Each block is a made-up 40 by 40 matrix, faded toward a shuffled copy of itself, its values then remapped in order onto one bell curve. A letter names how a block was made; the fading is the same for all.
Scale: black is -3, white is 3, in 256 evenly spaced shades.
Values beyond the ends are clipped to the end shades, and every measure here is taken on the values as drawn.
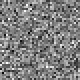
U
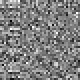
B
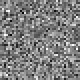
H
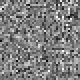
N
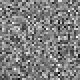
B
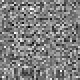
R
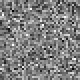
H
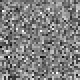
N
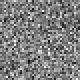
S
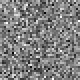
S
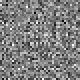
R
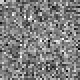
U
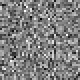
R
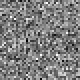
U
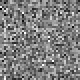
S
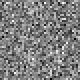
H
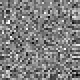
R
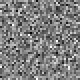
S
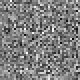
N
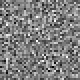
H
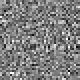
R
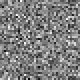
B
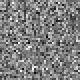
U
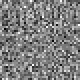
R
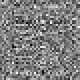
R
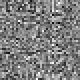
R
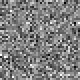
H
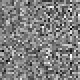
N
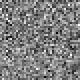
R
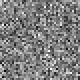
U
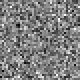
H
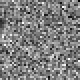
U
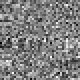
B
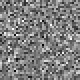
H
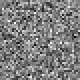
H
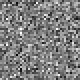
N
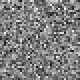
U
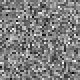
U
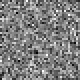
H
